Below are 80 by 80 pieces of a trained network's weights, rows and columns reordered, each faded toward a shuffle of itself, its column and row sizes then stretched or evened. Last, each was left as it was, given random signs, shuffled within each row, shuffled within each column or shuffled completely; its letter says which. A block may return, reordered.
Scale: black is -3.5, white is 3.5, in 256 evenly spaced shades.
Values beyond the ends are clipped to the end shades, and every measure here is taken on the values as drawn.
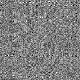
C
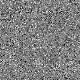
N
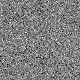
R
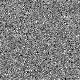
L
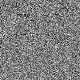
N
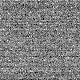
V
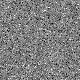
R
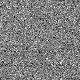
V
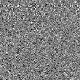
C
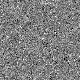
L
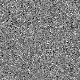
N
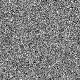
R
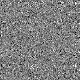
C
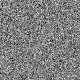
R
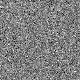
L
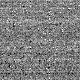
C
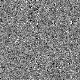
N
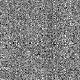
C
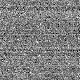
C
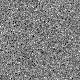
R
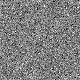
R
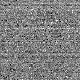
C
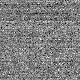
V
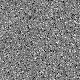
R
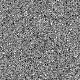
N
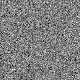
L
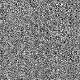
C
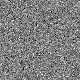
L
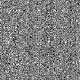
C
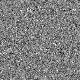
V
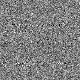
N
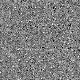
N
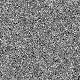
R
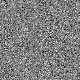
L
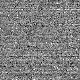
C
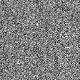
C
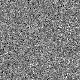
L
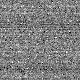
V
